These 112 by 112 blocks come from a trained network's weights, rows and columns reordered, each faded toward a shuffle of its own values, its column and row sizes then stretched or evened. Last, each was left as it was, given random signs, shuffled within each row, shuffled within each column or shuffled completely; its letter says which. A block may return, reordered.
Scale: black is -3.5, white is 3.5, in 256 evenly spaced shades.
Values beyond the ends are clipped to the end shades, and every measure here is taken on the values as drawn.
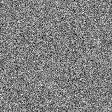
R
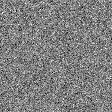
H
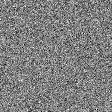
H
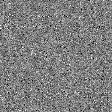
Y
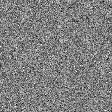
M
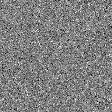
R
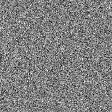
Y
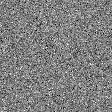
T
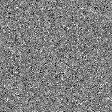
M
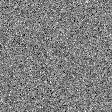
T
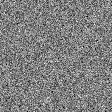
T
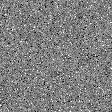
T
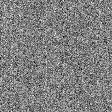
R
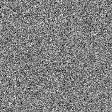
Y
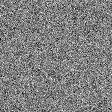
T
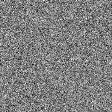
Y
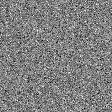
T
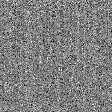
M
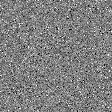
H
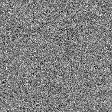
Y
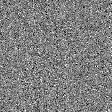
R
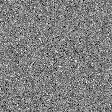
T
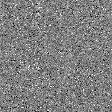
Y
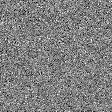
H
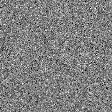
Y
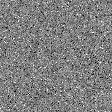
T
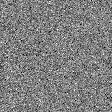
T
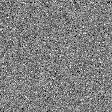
H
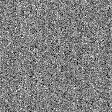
R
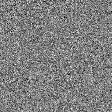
Y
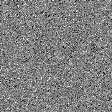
H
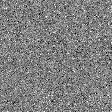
H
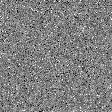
T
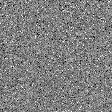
R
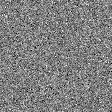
T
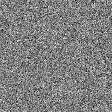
Y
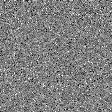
Y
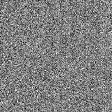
M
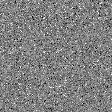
Y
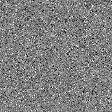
M
